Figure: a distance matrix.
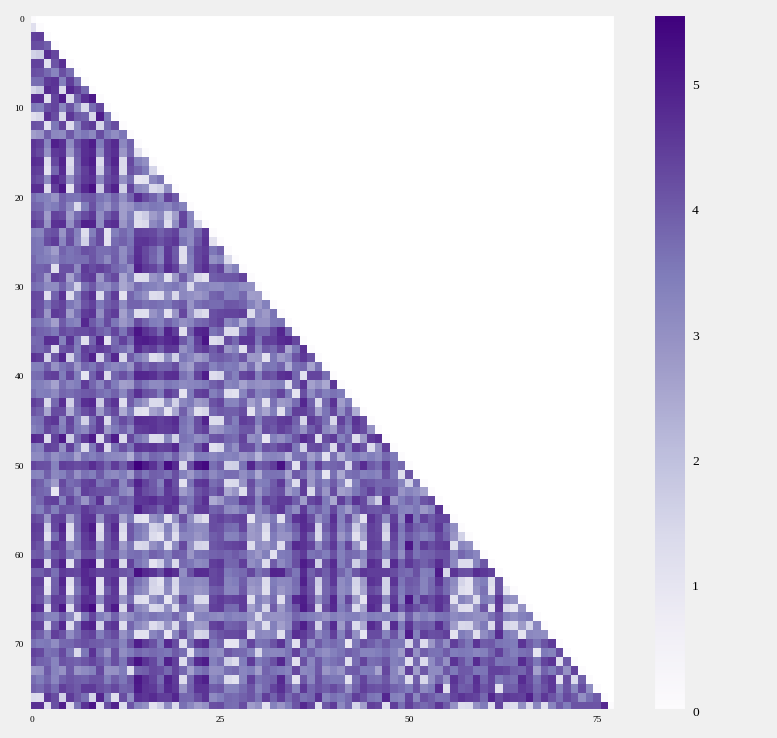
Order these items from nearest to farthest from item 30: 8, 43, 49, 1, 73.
49, 73, 43, 1, 8
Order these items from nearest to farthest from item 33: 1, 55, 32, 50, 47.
47, 32, 1, 55, 50
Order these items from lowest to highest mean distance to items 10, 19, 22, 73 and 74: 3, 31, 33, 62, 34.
31, 33, 34, 3, 62
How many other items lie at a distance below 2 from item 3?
3
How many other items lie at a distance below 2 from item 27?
9
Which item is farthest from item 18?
50
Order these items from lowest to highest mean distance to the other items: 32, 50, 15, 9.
9, 15, 32, 50
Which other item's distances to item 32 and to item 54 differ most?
60
